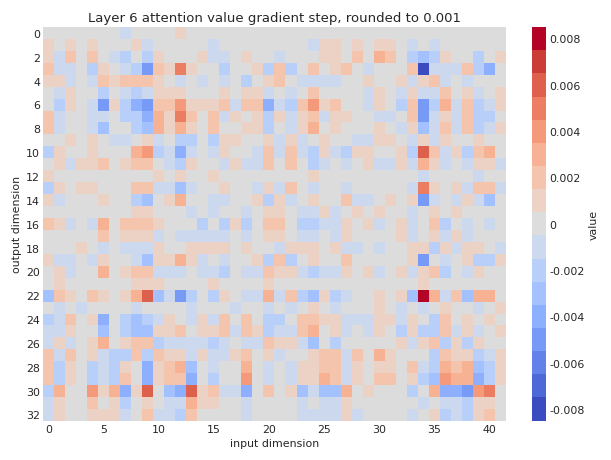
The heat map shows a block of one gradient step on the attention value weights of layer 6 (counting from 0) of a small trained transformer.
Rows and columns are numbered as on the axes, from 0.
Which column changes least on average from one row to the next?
3
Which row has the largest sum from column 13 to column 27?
6
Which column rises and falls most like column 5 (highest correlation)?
32
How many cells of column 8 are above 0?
14
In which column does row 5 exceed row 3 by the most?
34
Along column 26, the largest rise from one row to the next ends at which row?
27
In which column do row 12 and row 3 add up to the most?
12
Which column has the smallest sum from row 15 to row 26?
26
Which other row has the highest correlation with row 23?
5
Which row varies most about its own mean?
30
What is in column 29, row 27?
0
